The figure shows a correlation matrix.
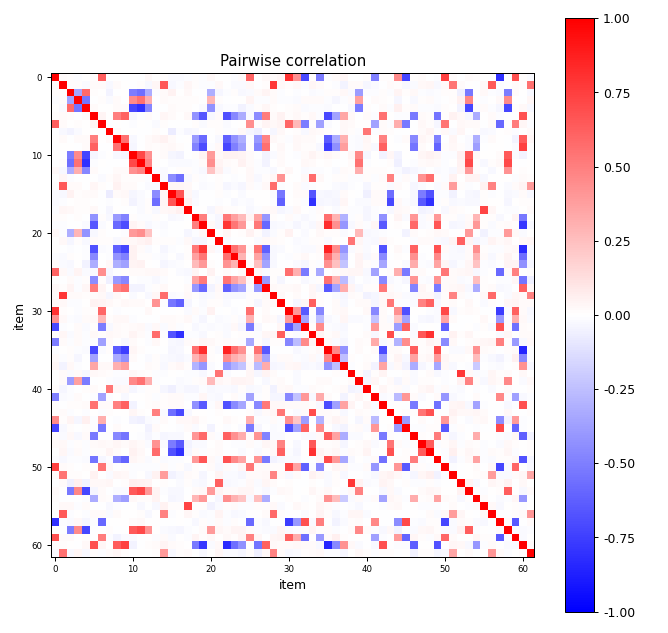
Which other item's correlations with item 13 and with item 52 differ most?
38
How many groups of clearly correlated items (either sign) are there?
8
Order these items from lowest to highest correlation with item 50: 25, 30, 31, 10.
10, 31, 25, 30
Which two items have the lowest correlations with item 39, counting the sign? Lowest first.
4, 2
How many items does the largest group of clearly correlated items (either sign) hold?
18
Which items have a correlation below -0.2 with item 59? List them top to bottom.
32, 34, 41, 45, 57
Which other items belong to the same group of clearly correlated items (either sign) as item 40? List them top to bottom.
7
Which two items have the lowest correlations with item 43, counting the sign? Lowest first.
16, 15
